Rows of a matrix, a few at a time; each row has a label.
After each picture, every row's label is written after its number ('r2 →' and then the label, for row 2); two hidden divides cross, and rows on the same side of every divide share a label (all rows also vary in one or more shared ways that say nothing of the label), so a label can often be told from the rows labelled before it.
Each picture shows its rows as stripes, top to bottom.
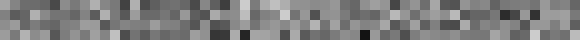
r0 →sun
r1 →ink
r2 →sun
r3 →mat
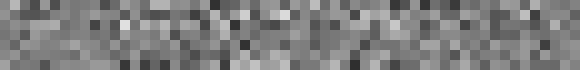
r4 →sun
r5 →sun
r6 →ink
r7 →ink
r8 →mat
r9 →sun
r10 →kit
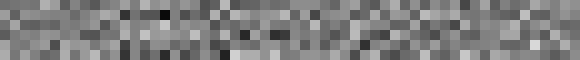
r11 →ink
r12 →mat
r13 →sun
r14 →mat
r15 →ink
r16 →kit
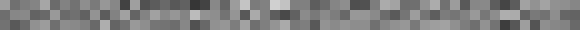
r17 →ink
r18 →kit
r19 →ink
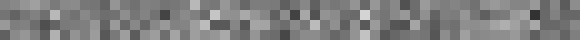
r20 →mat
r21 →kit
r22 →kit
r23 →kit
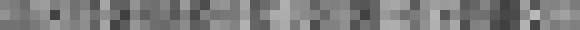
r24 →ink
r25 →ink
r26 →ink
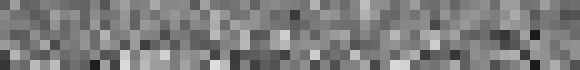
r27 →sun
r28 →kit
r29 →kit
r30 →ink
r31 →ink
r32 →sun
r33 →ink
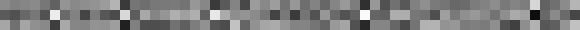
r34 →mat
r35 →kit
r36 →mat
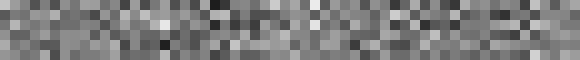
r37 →sun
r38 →ink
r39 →sun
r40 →ink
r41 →kit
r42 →ink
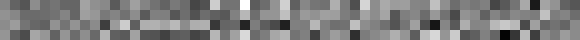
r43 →sun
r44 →sun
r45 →kit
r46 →ink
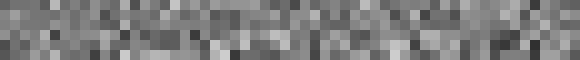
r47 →kit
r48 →sun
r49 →sun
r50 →ink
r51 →ink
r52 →ink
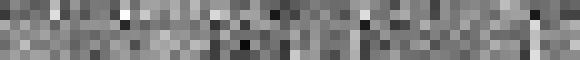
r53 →kit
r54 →kit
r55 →mat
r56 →ink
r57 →mat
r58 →ink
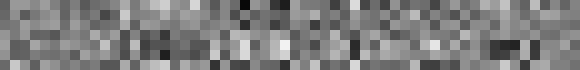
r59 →mat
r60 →sun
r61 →mat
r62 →kit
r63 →ink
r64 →sun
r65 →sun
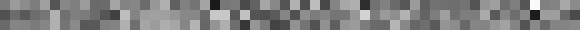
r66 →ink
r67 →sun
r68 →mat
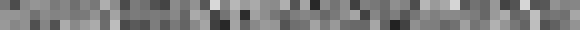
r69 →mat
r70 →mat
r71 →kit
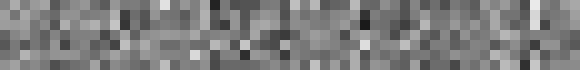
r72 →ink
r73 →mat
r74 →mat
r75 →kit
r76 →sun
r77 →mat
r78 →sun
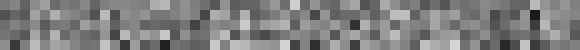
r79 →ink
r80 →ink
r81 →sun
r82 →ink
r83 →mat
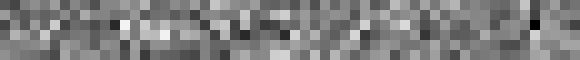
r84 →mat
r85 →sun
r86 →sun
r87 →ink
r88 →ink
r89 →sun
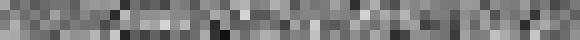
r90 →kit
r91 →sun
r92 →sun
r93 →kit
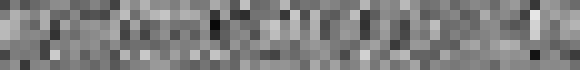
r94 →sun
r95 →ink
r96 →ink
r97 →ink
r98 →kit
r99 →kit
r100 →sun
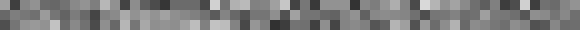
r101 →mat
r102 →ink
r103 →mat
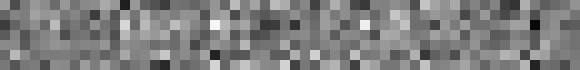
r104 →mat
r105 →ink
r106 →kit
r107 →ink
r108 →sun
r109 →sun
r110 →kit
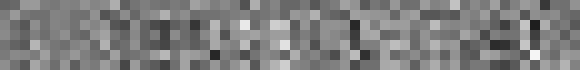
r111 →mat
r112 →sun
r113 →sun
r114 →kit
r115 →ink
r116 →ink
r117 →ink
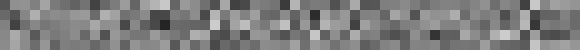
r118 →ink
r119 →mat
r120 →kit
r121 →kit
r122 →ink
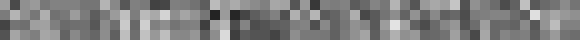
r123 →mat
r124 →ink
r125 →ink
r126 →ink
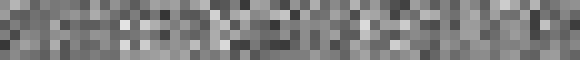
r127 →kit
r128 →kit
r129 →sun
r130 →kit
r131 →mat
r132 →sun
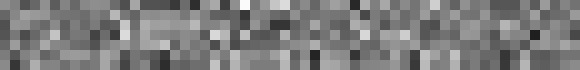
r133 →sun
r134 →mat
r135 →kit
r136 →sun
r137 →ink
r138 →mat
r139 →mat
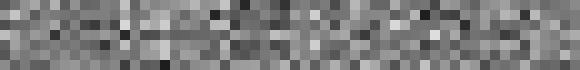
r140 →mat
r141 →sun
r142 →ink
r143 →ink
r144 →sun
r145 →ink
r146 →kit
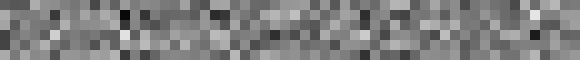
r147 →ink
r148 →ink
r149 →mat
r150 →kit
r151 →ink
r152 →mat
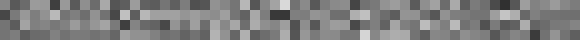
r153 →ink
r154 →kit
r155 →mat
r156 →sun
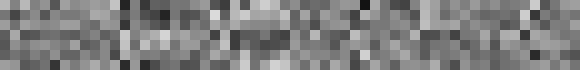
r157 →mat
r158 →kit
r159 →mat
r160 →sun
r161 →ink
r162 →sun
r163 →sun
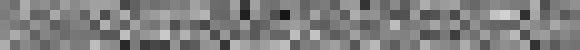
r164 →mat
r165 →kit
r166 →ink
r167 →sun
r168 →kit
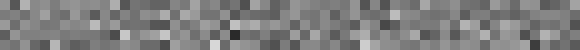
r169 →mat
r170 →ink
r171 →kit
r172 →sun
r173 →kit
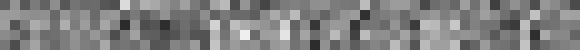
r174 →sun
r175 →ink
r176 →mat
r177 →sun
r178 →mat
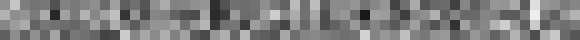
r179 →sun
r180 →ink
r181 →kit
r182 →sun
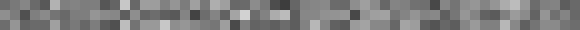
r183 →kit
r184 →sun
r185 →sun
